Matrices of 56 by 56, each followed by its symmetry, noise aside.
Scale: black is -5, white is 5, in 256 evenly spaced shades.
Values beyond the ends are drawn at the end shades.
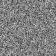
same after a half turn.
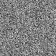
antisymmetric.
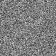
same after a half turn.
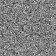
mirrored top to bottom.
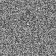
mirrored left to right.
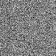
mirrored top to bottom.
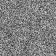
antisymmetric.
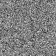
no symmetry.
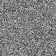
no symmetry.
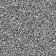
same after a half turn.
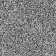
no symmetry.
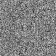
mirrored top to bottom.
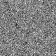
no symmetry.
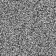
same after a half turn.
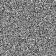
antisymmetric.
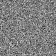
symmetric across the other diagonal.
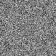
mirrored top to bottom.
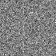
mirrored top to bottom.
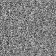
mirrored top to bottom.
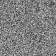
symmetric across the other diagonal.
